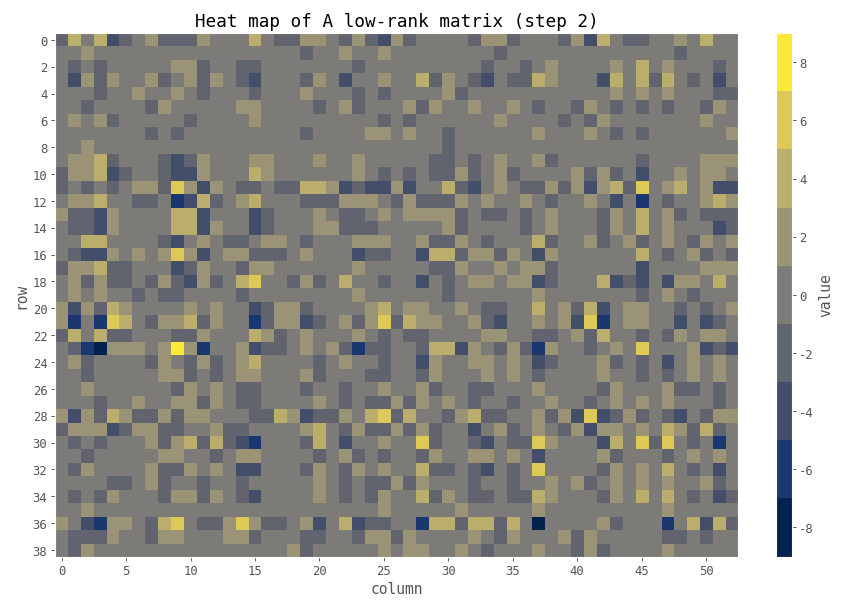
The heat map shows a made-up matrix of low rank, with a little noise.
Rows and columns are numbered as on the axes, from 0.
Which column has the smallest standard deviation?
46
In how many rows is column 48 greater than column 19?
8
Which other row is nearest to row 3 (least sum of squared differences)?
34
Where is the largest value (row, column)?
23, 9
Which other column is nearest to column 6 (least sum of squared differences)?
21
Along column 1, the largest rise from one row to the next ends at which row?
22
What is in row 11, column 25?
-4
